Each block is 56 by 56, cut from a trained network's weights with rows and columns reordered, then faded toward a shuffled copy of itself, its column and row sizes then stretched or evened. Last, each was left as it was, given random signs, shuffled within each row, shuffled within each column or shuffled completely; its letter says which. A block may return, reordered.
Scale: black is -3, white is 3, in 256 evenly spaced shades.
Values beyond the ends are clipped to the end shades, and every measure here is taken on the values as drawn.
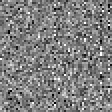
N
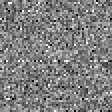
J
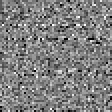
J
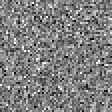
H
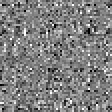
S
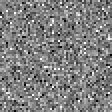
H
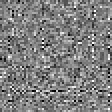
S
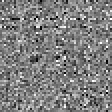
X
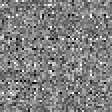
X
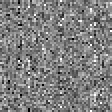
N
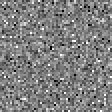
H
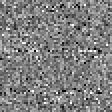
J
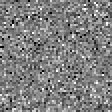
H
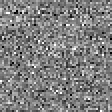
J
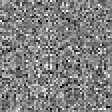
S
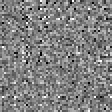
X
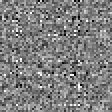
X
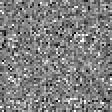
J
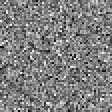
H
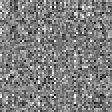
S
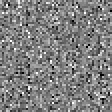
N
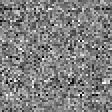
X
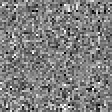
X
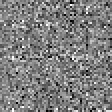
X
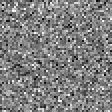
H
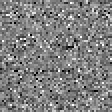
J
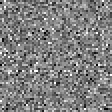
J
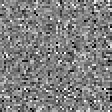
S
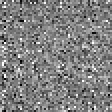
X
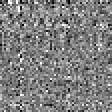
S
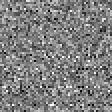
J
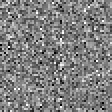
N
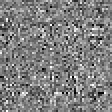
S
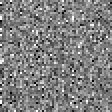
N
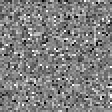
J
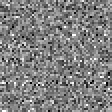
J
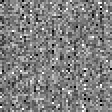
N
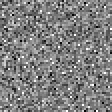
H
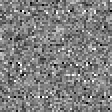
J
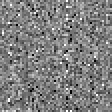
N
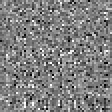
S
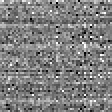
S
